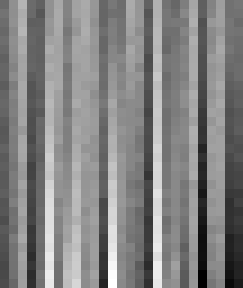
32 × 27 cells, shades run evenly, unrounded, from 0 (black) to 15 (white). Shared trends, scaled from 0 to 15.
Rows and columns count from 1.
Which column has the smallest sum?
23
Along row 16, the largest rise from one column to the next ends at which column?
18
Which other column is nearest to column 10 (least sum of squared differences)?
25
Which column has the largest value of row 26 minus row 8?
13
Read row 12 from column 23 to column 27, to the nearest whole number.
4 9 10 5 6
